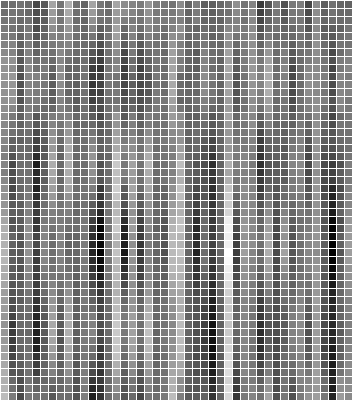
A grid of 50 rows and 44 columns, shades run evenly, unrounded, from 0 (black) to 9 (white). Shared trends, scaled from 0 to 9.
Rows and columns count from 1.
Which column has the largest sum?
29
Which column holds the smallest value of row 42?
27
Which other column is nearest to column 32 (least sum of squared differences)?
4
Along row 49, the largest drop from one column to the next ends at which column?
30
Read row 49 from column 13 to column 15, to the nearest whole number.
2 4 5
